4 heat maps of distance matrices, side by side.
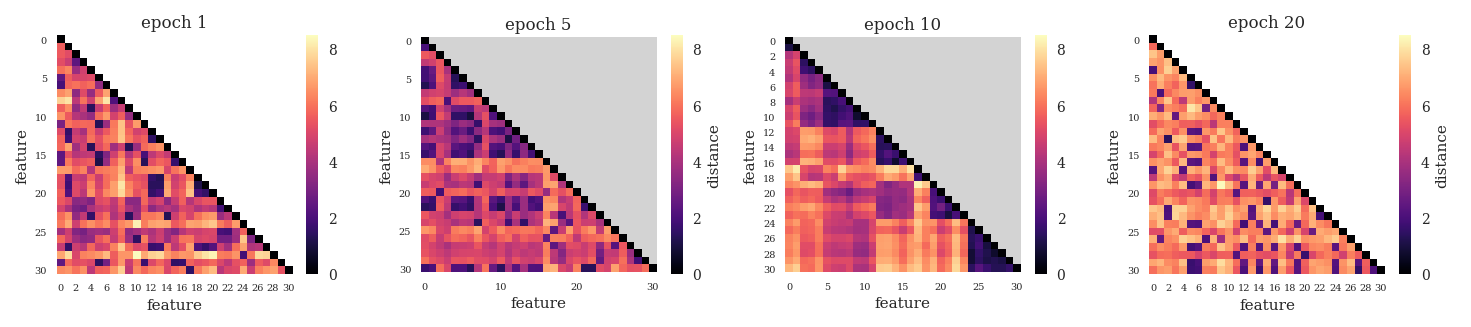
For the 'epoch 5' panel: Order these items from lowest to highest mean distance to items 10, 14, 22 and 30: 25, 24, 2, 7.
7, 24, 2, 25
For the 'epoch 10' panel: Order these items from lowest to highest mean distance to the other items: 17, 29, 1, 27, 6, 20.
6, 20, 27, 29, 1, 17
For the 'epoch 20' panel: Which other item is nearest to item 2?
13
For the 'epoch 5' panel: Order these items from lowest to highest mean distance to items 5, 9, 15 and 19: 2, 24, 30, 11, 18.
30, 11, 24, 18, 2
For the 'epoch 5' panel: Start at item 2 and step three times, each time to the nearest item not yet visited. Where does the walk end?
26
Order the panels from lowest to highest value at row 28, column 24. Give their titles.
epoch 10, epoch 1, epoch 5, epoch 20
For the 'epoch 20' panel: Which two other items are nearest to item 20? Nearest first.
28, 11
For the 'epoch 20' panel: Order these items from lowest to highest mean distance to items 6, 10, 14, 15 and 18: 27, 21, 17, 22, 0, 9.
27, 21, 0, 17, 9, 22
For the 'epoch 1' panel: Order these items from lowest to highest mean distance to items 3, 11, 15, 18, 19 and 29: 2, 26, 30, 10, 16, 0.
16, 0, 2, 26, 10, 30
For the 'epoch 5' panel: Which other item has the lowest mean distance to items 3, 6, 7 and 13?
11
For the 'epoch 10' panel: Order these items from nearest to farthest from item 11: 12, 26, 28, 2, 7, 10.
10, 7, 2, 28, 26, 12
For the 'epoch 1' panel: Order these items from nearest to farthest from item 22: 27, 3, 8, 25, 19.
25, 3, 27, 19, 8
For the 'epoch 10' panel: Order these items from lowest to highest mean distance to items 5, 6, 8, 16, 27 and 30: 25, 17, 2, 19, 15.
25, 15, 2, 19, 17
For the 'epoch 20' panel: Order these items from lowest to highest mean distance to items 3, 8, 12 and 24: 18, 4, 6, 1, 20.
6, 18, 20, 4, 1
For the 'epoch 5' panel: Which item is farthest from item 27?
16
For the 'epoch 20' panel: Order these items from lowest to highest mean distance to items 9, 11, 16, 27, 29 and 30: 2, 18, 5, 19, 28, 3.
5, 19, 28, 18, 3, 2
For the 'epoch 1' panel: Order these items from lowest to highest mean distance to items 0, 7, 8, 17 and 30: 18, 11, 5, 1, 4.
4, 5, 11, 18, 1
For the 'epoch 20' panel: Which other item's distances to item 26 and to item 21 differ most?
15
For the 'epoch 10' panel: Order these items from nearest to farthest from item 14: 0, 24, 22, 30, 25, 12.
12, 22, 0, 25, 24, 30
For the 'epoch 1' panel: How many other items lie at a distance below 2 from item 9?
3
